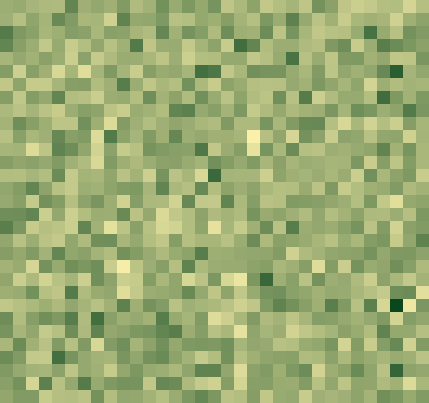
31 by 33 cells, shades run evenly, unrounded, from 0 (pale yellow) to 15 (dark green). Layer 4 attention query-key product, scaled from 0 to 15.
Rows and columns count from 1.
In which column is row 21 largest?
15
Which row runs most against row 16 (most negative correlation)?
6
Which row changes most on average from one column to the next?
24
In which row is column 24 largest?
8
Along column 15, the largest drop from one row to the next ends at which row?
22
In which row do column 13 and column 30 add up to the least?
17
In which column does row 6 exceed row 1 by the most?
31
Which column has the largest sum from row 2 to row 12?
30
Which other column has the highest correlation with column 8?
20
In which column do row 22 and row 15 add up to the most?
21
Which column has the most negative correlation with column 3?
7
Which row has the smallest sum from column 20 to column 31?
1
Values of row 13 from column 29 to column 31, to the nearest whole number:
3 7 4
